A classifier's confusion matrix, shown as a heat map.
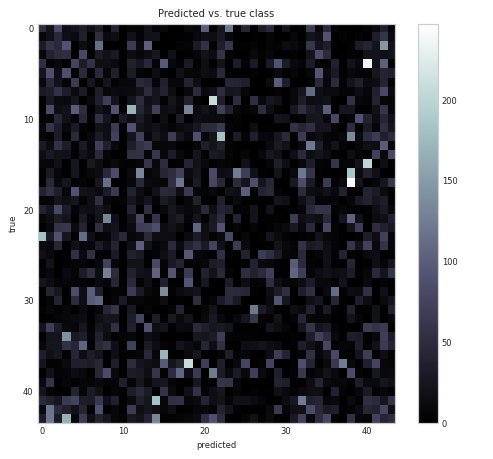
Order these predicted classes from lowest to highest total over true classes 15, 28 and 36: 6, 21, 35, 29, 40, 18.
21, 35, 6, 29, 18, 40
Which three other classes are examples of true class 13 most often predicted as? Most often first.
33, 42, 7
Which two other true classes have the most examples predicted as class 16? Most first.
27, 12
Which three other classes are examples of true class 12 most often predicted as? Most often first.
22, 38, 19
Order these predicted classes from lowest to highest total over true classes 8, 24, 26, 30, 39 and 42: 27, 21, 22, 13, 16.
27, 13, 16, 22, 21
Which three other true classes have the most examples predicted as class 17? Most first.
38, 16, 41
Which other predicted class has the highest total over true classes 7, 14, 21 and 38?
8
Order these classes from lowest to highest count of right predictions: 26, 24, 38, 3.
26, 3, 24, 38
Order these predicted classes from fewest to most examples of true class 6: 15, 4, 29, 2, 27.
27, 2, 15, 4, 29
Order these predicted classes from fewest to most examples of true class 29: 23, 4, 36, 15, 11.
23, 11, 4, 36, 15
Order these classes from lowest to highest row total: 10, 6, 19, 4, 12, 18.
19, 10, 6, 18, 4, 12
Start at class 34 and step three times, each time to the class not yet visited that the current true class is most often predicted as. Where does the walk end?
1
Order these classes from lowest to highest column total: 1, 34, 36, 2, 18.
36, 34, 18, 2, 1
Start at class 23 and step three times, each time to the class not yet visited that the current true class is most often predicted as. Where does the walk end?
2
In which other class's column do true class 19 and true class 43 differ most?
3
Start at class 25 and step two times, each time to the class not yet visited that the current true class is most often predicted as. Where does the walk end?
4
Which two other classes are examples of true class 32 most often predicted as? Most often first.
12, 26
